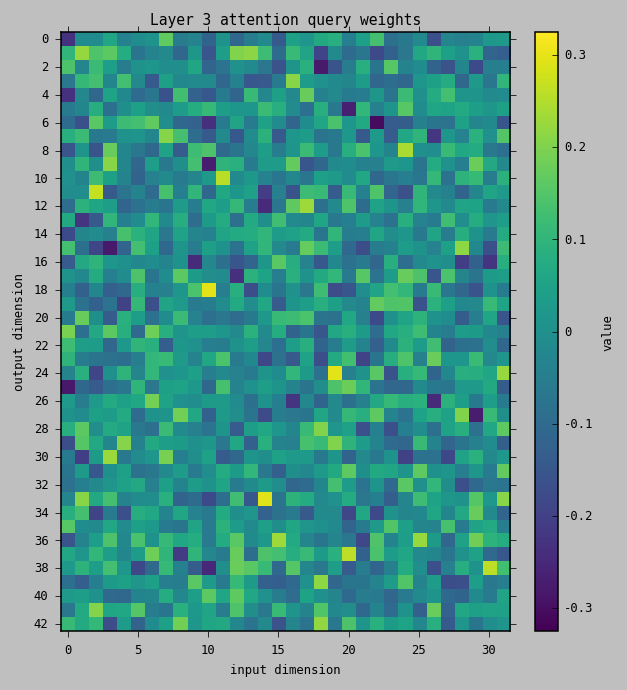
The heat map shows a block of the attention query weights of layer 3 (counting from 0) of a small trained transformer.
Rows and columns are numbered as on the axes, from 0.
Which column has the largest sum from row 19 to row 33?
19
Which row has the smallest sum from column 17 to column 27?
30
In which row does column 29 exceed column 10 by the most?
9
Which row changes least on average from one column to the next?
40
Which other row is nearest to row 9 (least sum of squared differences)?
35
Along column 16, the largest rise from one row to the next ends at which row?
12
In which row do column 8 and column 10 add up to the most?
18
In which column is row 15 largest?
28
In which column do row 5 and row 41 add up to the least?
20
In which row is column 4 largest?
29
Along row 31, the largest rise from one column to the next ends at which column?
31
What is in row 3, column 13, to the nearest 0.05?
-0.15
